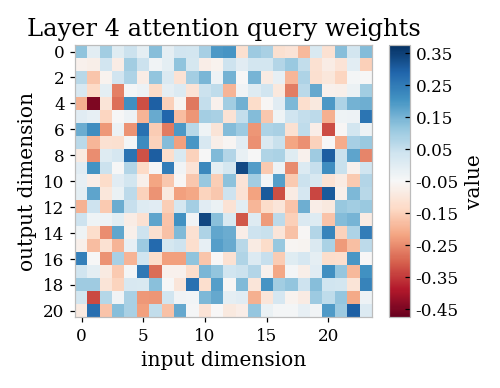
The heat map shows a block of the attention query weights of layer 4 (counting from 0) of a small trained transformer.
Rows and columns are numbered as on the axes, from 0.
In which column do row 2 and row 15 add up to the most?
6
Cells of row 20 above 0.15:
4
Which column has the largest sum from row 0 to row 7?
23
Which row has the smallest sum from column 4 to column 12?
11
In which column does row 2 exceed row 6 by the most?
14
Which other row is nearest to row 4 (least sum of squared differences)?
8
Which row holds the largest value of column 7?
5
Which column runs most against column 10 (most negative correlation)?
15
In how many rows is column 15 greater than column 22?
10
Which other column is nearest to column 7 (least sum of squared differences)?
2
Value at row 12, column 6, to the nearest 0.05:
0
